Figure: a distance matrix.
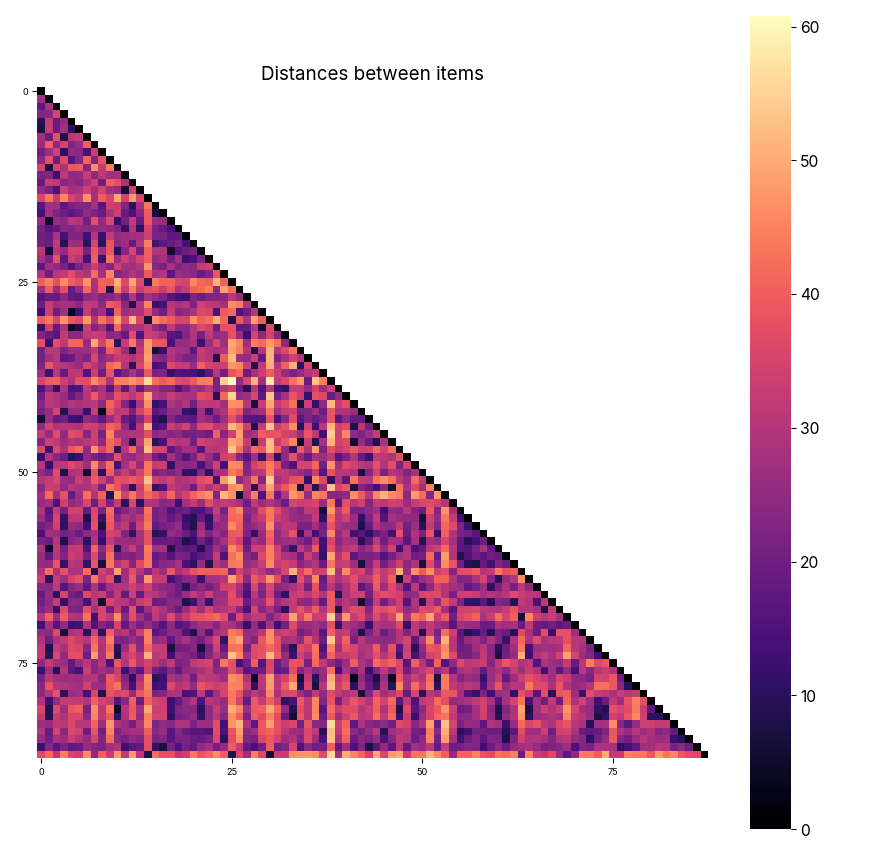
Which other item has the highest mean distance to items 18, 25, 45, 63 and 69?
38
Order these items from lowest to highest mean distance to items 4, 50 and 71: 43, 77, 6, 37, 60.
6, 43, 37, 60, 77
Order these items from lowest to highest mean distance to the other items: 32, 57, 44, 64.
57, 32, 64, 44
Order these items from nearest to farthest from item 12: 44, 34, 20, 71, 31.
34, 44, 20, 71, 31
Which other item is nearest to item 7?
63
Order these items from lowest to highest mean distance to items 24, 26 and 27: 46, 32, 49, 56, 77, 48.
32, 48, 49, 56, 77, 46
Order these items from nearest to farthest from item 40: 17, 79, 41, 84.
79, 17, 41, 84
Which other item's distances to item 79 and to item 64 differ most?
47
